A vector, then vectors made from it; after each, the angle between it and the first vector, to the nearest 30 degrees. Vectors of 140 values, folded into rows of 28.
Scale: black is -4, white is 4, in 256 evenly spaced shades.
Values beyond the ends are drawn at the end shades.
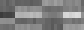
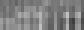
60 degrees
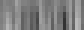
90 degrees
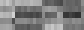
150 degrees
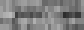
150 degrees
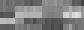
30 degrees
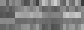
30 degrees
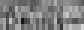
60 degrees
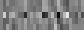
90 degrees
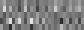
90 degrees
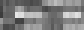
30 degrees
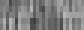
60 degrees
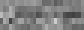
150 degrees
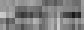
150 degrees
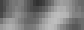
90 degrees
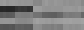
90 degrees
